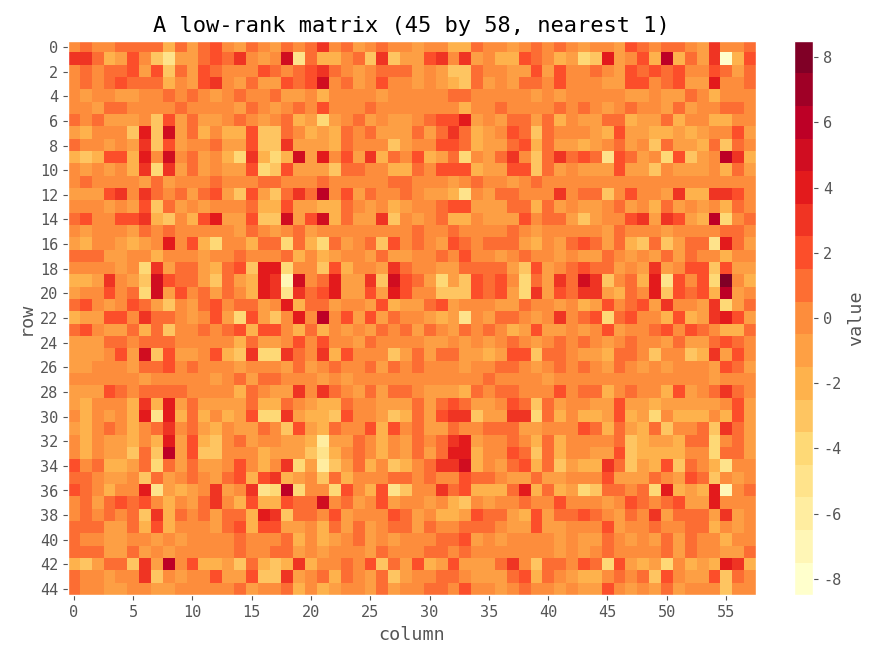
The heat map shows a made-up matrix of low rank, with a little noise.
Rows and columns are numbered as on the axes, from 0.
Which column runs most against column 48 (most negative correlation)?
10
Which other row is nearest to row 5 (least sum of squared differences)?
24
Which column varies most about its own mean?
55
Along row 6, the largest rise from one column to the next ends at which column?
8
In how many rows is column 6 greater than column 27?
27
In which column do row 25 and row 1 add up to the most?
18
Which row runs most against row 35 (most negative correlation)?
25
